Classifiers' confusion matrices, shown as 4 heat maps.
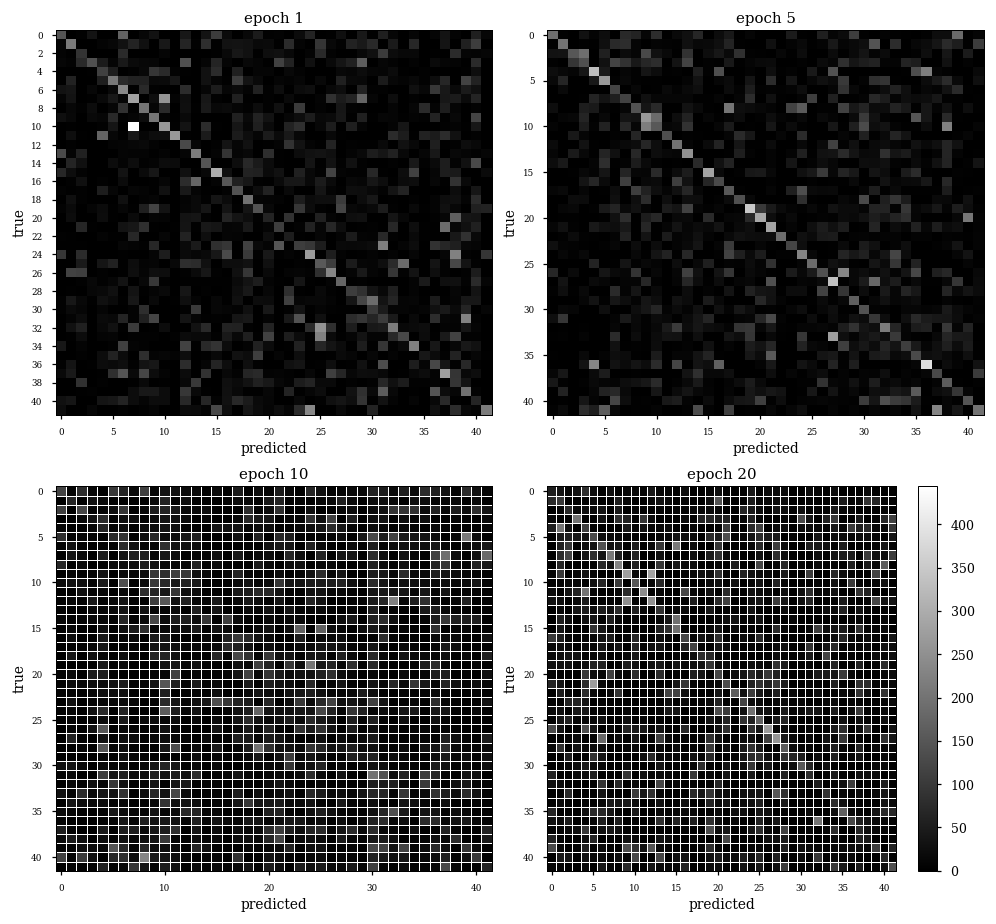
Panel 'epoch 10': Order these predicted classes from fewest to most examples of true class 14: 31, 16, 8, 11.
8, 11, 31, 16
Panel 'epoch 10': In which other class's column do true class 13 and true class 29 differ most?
22
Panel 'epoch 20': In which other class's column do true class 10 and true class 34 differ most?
36
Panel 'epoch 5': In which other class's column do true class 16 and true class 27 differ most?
31
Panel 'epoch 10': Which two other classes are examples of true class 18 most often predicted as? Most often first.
17, 20
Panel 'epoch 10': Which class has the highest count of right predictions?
31
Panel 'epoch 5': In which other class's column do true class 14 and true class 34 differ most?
28
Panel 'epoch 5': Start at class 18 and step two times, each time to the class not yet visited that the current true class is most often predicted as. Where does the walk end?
10
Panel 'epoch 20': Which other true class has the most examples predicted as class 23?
25
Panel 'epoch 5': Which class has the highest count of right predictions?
36
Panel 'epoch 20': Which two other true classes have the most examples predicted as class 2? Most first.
7, 6
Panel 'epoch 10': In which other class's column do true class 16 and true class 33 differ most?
11
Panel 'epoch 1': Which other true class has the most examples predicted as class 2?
26
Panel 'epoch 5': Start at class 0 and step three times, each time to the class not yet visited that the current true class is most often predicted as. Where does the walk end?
21
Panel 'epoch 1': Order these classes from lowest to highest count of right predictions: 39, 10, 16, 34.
16, 39, 34, 10
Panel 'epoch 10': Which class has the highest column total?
30
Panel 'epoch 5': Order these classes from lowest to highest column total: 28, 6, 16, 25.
25, 16, 6, 28
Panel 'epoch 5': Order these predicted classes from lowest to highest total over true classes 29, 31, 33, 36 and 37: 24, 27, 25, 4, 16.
25, 24, 16, 4, 27
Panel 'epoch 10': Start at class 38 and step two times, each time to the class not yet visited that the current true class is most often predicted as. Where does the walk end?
10
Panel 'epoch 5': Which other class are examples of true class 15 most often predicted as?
26
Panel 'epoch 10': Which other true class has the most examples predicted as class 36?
7
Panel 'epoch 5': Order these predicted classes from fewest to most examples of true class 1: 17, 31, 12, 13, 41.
12, 13, 17, 41, 31
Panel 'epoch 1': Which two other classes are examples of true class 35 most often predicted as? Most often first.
19, 8
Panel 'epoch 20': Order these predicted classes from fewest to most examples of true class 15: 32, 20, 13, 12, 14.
12, 20, 13, 14, 32
